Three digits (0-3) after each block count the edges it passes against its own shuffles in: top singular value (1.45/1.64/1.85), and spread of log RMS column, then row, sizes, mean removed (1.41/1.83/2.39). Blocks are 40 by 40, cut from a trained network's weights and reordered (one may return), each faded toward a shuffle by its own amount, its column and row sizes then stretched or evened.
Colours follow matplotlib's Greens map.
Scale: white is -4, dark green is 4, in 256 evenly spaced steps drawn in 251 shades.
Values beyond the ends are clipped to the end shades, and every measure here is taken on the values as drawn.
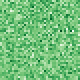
0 1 0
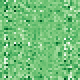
0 3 2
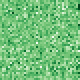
0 2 1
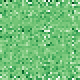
0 2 3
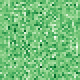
0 2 1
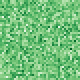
0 0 0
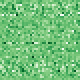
0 0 3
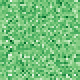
1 1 1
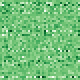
0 0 3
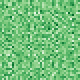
3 2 0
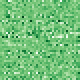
0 1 3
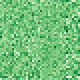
0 2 0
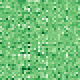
1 3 1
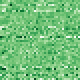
1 0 3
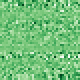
2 1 3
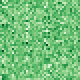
1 2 0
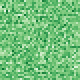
1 0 0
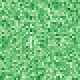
2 1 0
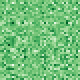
3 2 3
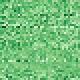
2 1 3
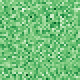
1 0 1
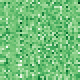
1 3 1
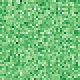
0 0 0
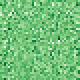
1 2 2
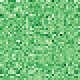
3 1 2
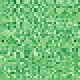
3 1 2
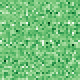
0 1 2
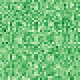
3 0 1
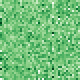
1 2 0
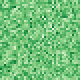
2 1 0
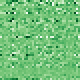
0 1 3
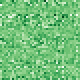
0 1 3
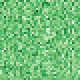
2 1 1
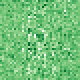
2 2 1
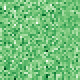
0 2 0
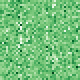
0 2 0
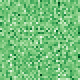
0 2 0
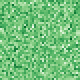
0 1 0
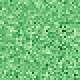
0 1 1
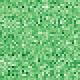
1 1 2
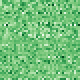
0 0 3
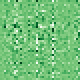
2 3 2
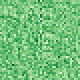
1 0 0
